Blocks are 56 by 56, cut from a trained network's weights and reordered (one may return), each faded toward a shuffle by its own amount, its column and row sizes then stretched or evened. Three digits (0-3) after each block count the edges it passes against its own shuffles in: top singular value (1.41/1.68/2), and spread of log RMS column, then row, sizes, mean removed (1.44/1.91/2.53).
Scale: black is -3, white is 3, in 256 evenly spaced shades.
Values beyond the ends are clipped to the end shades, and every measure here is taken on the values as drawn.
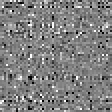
3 2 2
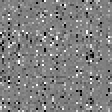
0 3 0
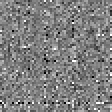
0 2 1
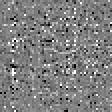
2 2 1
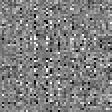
3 3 1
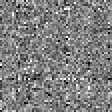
1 2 0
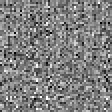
1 2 1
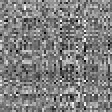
3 3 0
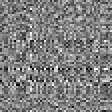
3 0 2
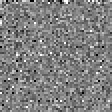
0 1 2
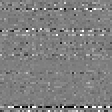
3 0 3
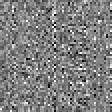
2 3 0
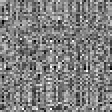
3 1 1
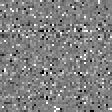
1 1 1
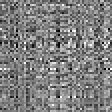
3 1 3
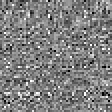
3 1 1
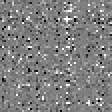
1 2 1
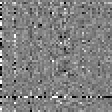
2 2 1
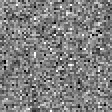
0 1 0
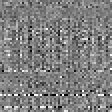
2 0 3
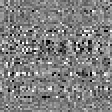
2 0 3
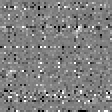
0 1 3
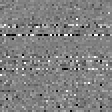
2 0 3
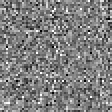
1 2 0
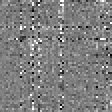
0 3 2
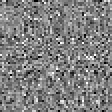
2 1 1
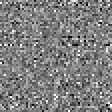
0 1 2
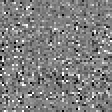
0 2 1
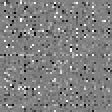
0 2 2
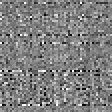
1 1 3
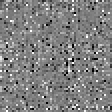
2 2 1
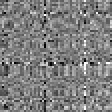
3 2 2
